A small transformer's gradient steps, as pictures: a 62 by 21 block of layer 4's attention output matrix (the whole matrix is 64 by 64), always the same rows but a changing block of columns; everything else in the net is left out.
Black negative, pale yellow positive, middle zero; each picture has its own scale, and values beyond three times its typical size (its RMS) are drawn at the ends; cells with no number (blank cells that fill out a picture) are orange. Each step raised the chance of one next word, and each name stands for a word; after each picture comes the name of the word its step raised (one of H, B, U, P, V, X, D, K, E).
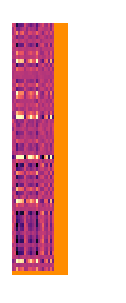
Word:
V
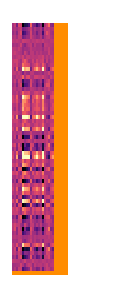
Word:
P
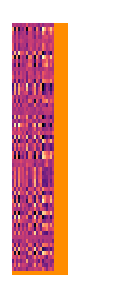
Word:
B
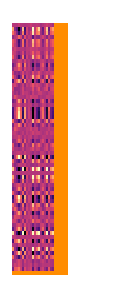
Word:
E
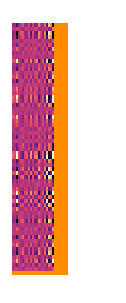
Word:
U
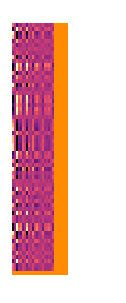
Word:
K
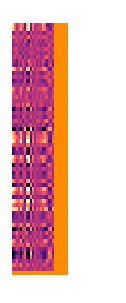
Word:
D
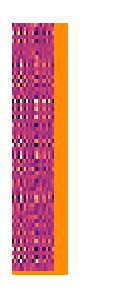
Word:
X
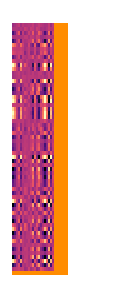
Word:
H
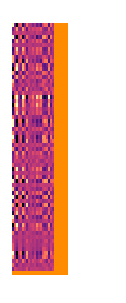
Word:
K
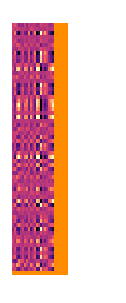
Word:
P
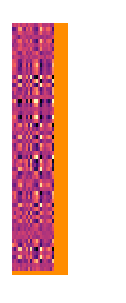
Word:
X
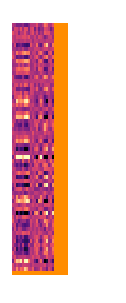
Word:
V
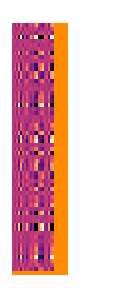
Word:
K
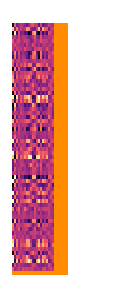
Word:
U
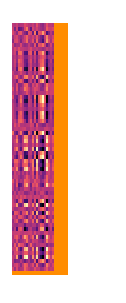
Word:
H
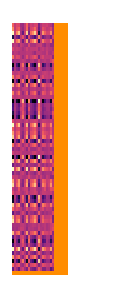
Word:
X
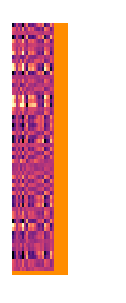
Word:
K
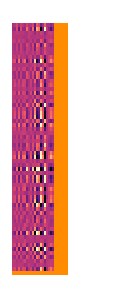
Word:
E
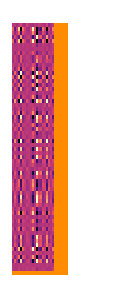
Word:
X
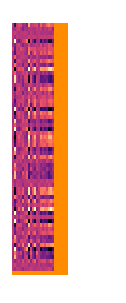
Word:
D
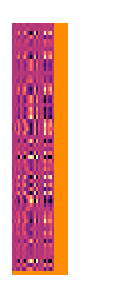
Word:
V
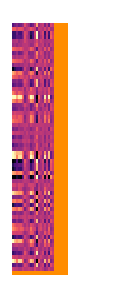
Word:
U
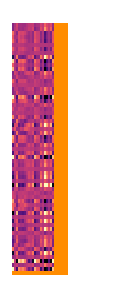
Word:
V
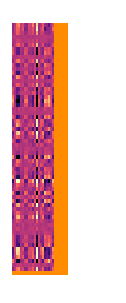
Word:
X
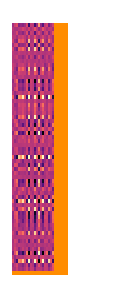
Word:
V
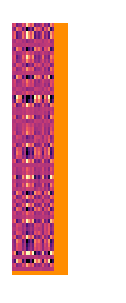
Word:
U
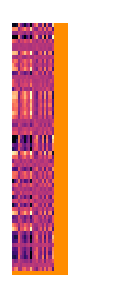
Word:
K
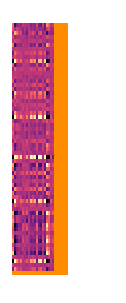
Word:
V
